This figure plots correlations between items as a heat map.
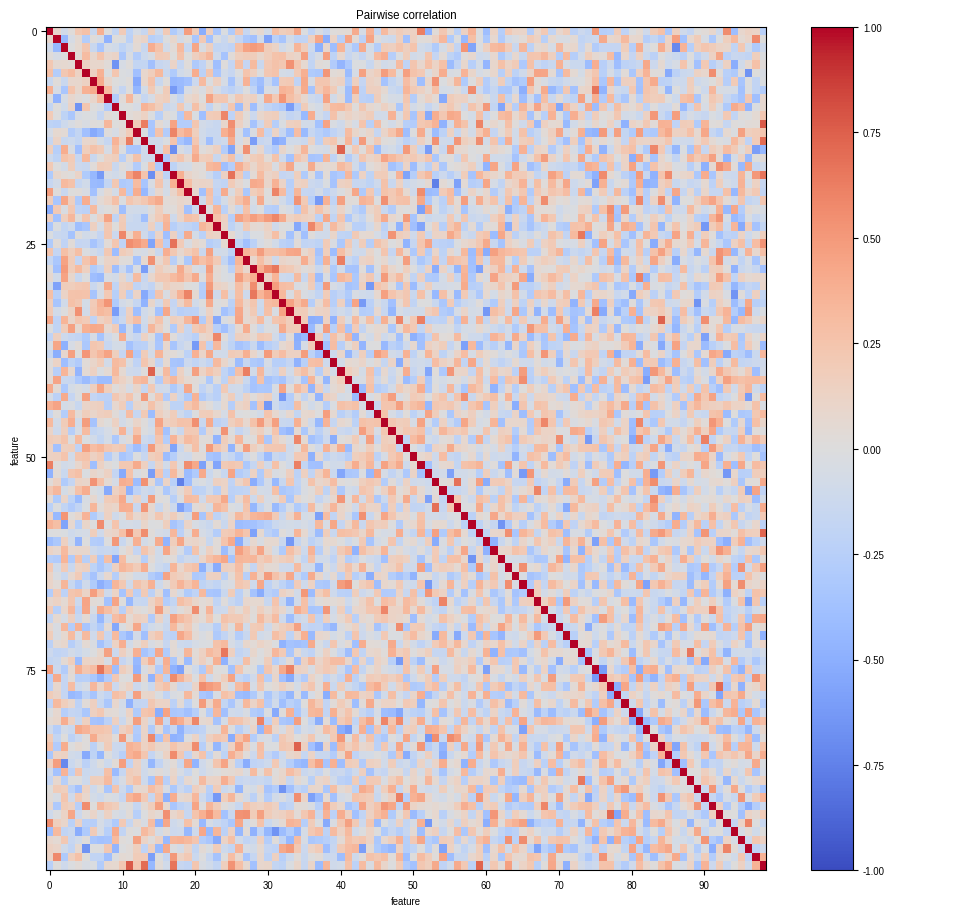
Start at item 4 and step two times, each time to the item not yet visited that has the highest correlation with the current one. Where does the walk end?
75
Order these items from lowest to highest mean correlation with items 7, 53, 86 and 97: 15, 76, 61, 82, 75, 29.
29, 15, 61, 76, 82, 75
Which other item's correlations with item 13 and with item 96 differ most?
43
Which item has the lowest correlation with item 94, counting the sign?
31
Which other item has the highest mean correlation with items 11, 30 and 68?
38
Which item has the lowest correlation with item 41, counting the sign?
82
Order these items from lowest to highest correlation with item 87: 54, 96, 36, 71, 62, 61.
54, 71, 36, 61, 96, 62
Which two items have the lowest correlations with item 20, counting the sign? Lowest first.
37, 86
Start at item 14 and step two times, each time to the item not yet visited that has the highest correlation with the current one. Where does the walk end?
27
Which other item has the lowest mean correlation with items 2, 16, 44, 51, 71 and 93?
52
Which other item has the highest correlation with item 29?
81
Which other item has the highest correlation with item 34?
84
